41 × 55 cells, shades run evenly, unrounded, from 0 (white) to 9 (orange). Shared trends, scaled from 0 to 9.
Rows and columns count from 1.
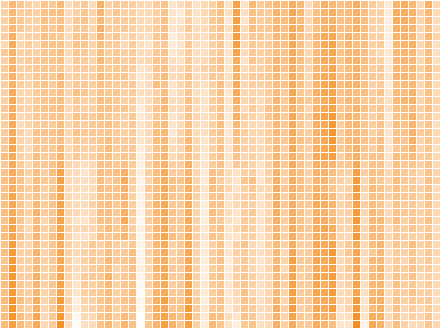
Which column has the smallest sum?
18
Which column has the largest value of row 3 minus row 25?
30
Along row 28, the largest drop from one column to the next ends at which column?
46
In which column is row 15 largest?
42
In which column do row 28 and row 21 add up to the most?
45
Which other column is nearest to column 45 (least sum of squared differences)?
8
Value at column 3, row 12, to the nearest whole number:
3
